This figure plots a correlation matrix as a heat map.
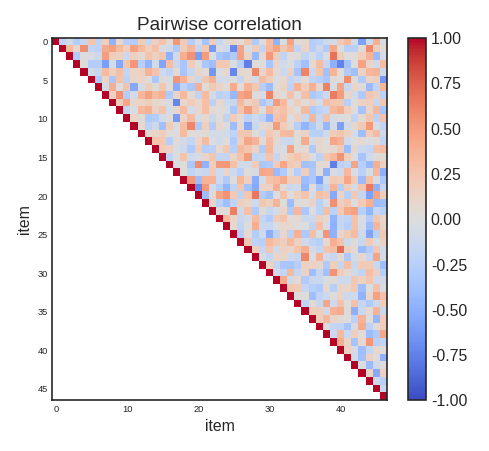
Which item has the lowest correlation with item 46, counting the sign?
5
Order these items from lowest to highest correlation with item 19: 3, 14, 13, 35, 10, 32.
35, 14, 13, 32, 3, 10
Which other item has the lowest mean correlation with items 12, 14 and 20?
19
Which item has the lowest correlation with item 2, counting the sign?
20
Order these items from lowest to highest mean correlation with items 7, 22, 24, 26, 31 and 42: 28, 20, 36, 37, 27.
36, 37, 28, 20, 27
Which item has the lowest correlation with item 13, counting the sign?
3
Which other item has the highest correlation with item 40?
27
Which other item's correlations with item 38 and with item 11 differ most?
6
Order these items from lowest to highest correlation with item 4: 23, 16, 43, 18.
18, 16, 23, 43
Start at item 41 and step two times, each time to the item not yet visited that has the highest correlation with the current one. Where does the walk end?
17
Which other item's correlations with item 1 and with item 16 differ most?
39
